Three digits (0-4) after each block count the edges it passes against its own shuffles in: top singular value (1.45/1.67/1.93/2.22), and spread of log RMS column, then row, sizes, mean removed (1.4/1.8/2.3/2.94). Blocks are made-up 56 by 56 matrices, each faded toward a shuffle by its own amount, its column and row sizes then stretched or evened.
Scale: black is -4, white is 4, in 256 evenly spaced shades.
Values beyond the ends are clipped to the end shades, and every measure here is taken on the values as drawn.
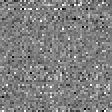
1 0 3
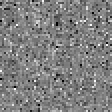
1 1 1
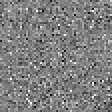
2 1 1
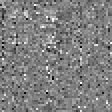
2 2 0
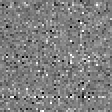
1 1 2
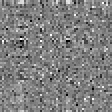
3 2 1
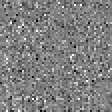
1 1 1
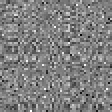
4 0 0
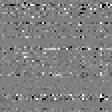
1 1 4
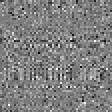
4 0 2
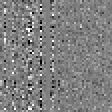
2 4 0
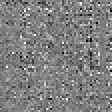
0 3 2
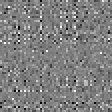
4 2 3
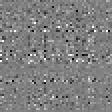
2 2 3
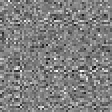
4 1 2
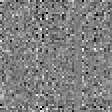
2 3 2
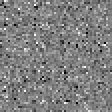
0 1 2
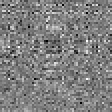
4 1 3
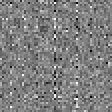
4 2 2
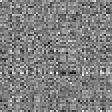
4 1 3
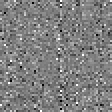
2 2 1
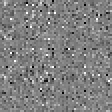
1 2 2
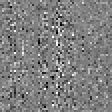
2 4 0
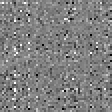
2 2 2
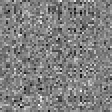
3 3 0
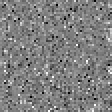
0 0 0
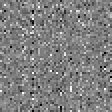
2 2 0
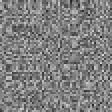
3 0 0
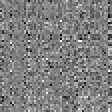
4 3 0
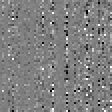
0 4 0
